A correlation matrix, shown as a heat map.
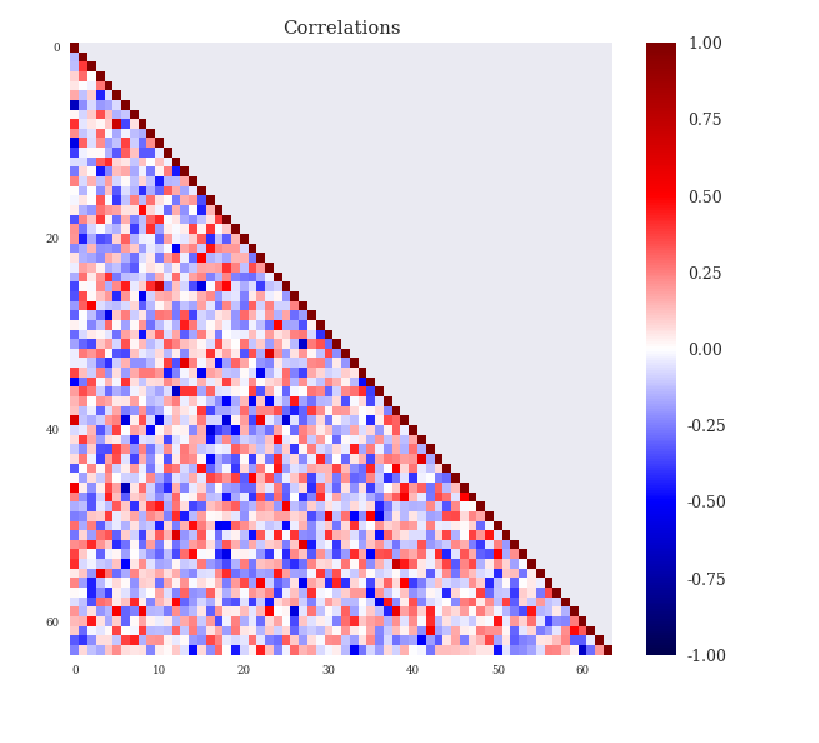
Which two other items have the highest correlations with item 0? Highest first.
39, 46
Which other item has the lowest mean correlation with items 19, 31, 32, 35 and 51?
53
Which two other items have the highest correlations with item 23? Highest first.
32, 59
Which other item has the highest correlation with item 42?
61
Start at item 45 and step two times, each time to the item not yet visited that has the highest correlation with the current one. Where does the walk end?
16
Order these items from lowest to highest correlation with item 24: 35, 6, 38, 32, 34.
6, 34, 35, 32, 38
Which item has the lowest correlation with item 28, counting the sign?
4
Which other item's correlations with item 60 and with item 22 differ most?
63
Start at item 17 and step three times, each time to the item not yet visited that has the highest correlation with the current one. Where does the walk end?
59
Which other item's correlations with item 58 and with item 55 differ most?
18
